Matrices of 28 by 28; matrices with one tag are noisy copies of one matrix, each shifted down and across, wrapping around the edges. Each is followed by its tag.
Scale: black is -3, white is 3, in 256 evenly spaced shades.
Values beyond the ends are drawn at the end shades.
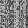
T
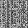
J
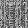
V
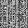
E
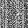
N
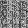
T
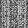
N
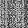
N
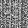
E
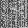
E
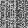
E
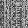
V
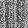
N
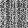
N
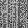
E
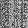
T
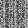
N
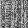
V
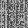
E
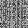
J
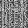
V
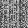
E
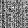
J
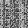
T
